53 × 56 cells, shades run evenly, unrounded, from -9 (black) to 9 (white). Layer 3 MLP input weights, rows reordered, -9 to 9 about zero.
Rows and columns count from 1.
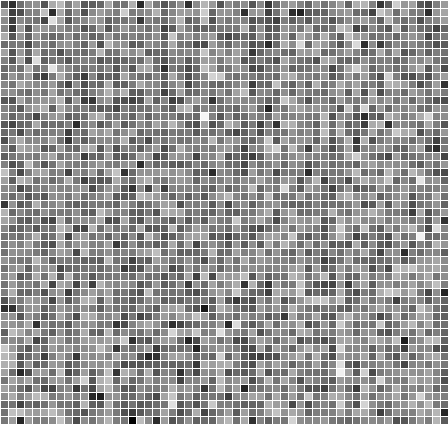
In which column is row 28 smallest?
56
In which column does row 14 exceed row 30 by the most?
46
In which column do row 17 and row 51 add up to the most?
43
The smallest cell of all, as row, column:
53, 17
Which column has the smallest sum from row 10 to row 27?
11
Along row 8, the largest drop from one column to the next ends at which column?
6
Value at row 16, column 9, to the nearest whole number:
0
